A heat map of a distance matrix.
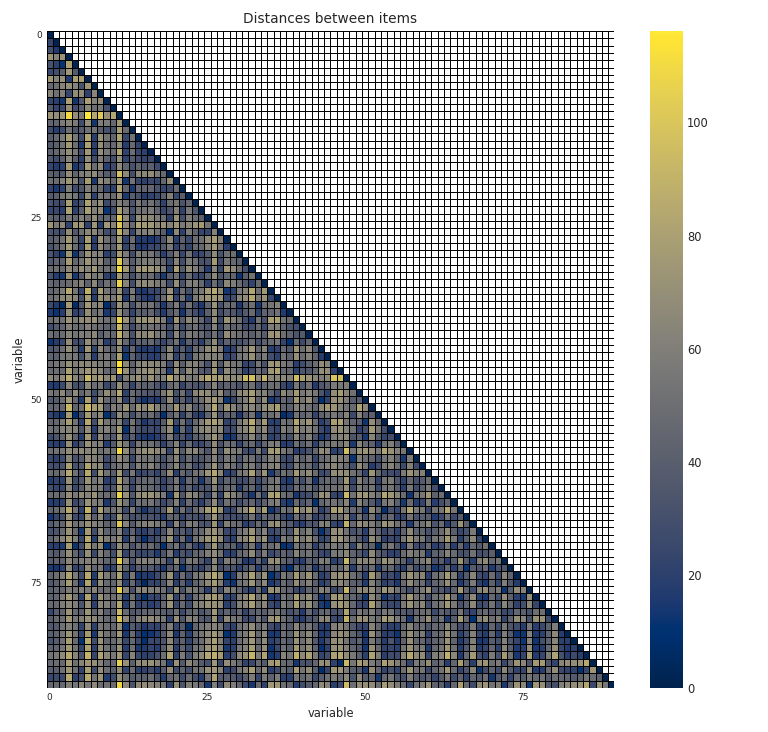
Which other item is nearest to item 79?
40
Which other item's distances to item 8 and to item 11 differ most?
6
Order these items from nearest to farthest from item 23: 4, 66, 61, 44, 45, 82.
4, 66, 61, 82, 44, 45
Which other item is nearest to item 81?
22
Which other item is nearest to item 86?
46
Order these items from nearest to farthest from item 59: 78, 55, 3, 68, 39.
68, 55, 39, 78, 3
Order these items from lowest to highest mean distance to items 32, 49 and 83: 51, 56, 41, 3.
56, 41, 3, 51
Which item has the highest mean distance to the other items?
11
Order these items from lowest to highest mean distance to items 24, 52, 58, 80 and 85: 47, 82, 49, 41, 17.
17, 82, 41, 49, 47
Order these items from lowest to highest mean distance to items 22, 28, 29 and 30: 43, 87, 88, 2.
43, 87, 88, 2
